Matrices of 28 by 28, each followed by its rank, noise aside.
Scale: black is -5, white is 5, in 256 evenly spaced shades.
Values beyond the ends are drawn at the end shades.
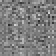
six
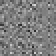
four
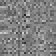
six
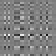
one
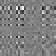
one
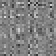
four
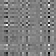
one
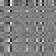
one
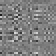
two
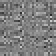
three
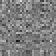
three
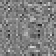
six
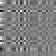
one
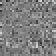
four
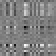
one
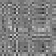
two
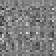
three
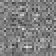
six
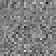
six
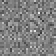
six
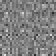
four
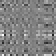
two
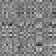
three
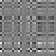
one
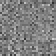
six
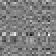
three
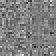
six
